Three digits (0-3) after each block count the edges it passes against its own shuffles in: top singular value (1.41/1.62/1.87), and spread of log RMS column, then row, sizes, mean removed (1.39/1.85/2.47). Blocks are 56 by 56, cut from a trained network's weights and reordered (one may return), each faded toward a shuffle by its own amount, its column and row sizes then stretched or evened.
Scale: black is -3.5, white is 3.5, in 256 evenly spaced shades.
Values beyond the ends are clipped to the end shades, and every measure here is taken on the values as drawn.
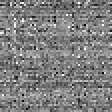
2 1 1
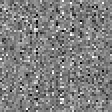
0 3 0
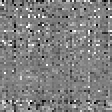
1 2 3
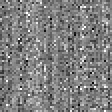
1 2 0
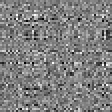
3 1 3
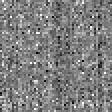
1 1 1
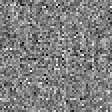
0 0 1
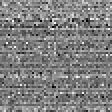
3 0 2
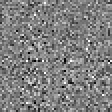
1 2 1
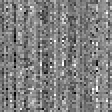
3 3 0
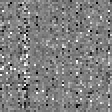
0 3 0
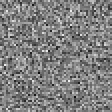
2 0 0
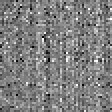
2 1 2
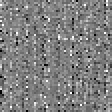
0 3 0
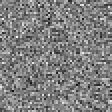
1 0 1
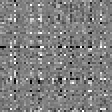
3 3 3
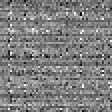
3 2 1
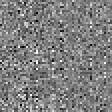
1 3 2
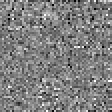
1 1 2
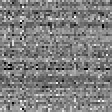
3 2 1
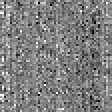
2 2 0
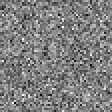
2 1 1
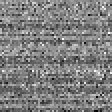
3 0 1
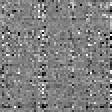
1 3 2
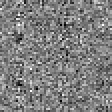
2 2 0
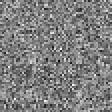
2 0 0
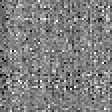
1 0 2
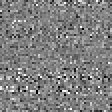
0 1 3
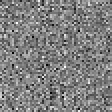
3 2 1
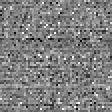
1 0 1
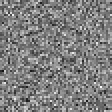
2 0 1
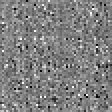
0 2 1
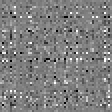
2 3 3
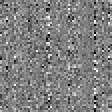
2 3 0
